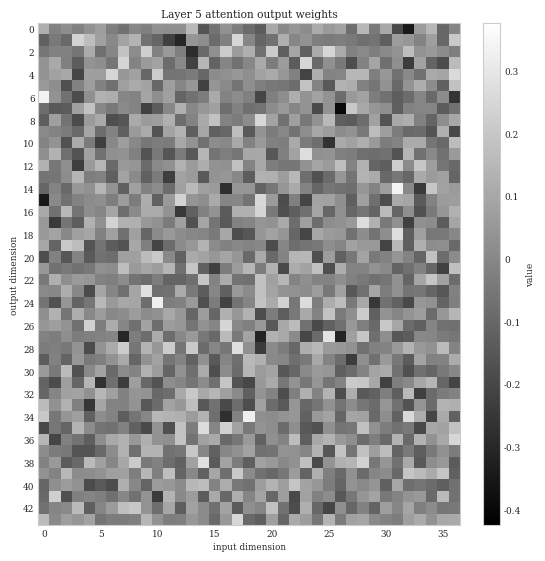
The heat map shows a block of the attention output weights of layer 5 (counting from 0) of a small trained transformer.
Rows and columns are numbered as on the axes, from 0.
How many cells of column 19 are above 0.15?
6
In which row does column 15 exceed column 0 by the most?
15
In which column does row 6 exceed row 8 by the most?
0
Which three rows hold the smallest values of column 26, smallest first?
7, 27, 32
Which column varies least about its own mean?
8
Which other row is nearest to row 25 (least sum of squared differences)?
43
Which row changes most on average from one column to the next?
3
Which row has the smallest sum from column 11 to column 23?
33
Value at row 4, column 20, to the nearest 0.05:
0.1
